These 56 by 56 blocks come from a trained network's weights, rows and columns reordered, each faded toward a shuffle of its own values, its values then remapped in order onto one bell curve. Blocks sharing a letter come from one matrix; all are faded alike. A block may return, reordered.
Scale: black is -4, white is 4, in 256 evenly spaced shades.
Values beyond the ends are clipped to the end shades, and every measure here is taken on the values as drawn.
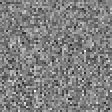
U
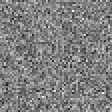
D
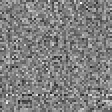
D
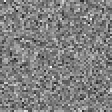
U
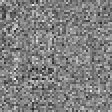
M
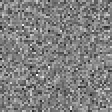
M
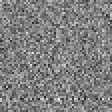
D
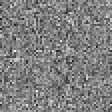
M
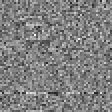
D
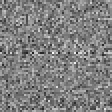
D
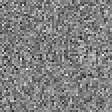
U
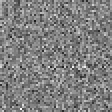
M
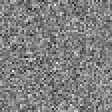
U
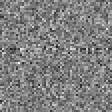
D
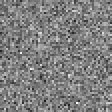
U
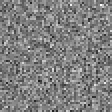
U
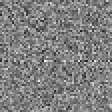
M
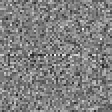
D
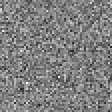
M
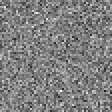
D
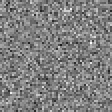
U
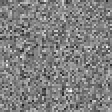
M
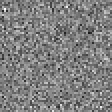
U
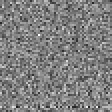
D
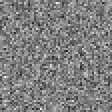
D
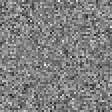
U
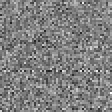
D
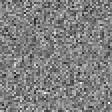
U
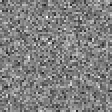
U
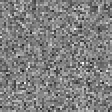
M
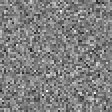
U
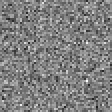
M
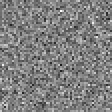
U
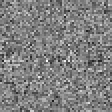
M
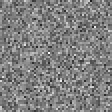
U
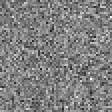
D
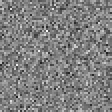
U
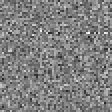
M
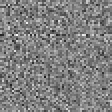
D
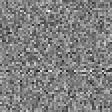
M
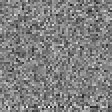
D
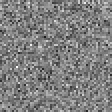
U
